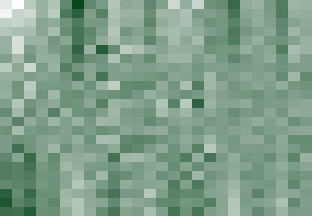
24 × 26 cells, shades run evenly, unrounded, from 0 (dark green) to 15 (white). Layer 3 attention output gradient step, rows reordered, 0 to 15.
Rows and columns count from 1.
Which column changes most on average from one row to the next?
9
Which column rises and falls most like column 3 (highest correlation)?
1
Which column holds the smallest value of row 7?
7
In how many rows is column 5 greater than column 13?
14
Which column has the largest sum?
2
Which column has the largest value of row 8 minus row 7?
3
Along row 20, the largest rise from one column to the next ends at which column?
17
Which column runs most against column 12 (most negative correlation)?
18
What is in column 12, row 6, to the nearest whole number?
10
